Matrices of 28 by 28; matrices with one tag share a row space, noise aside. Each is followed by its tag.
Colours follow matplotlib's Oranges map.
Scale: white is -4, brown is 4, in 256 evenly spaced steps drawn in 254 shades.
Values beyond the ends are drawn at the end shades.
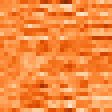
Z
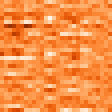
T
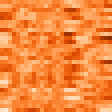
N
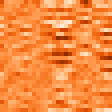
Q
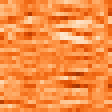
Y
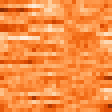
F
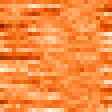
F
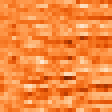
Z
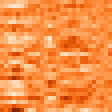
T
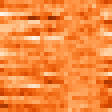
F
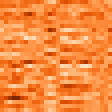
T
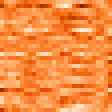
Y
